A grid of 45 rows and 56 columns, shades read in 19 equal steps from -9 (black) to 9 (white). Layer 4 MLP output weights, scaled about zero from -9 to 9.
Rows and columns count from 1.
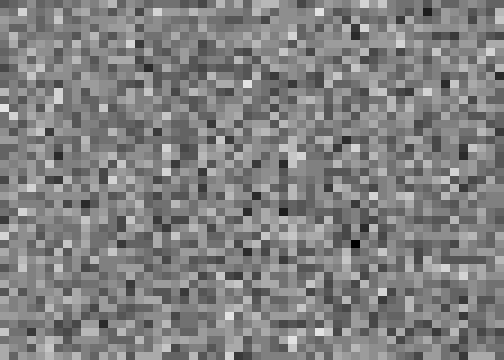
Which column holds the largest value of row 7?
55
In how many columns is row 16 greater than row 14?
25
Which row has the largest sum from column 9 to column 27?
2
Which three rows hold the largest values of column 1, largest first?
14, 30, 42
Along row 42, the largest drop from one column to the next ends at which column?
38
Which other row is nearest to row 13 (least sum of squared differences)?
3
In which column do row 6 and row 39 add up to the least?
16
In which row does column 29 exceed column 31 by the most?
10
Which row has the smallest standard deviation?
4
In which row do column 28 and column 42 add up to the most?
11
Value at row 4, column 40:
-5
